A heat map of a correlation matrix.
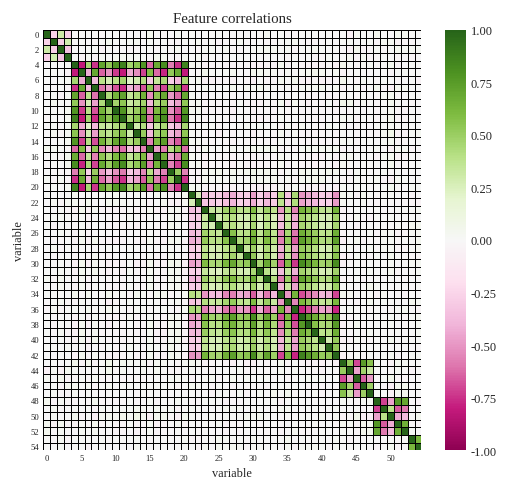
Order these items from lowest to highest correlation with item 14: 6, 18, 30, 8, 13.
18, 30, 6, 13, 8
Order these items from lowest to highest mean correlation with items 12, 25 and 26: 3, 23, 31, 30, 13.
3, 13, 31, 23, 30
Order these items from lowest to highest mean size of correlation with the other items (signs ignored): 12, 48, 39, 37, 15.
48, 12, 15, 39, 37
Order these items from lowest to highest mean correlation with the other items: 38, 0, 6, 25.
0, 6, 25, 38
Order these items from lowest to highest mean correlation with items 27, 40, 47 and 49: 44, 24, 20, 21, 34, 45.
34, 21, 45, 20, 44, 24
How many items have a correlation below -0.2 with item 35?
4
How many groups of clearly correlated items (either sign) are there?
6
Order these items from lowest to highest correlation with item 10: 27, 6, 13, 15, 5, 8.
5, 15, 27, 6, 13, 8
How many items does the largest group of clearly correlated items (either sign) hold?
22
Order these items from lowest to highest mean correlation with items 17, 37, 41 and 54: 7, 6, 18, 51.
7, 18, 51, 6
